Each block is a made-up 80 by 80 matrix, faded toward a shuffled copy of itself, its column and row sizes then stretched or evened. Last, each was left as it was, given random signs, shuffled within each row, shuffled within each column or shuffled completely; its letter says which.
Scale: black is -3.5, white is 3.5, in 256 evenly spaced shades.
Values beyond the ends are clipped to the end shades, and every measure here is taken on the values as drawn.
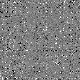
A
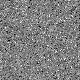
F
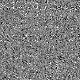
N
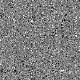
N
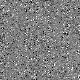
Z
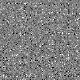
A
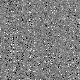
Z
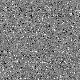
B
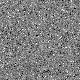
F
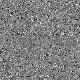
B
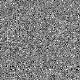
N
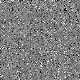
N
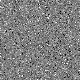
Z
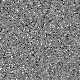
F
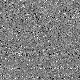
B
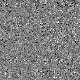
N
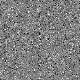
Z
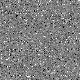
B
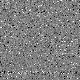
B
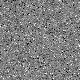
F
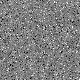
F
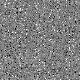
Z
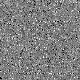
B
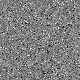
F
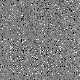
N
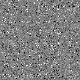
N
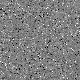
F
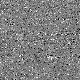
B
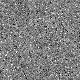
F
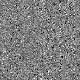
Z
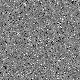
F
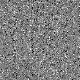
Z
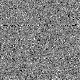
B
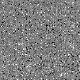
A
